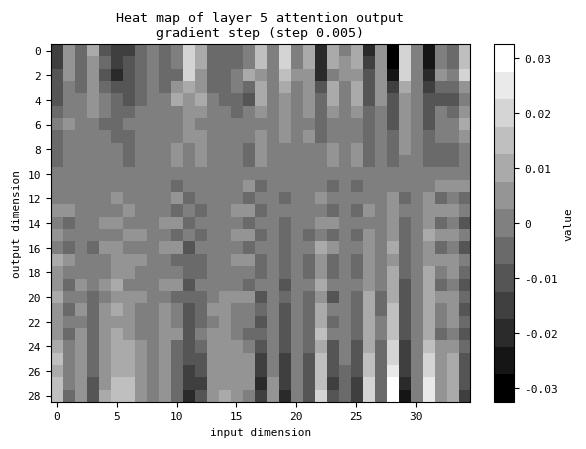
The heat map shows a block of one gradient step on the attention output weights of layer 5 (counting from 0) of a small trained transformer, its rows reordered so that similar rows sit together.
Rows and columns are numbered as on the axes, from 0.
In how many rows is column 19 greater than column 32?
10
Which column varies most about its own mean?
28
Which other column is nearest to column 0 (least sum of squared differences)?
6
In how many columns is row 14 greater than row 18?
8
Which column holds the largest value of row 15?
31
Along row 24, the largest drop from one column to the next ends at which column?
29
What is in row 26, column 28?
0.025
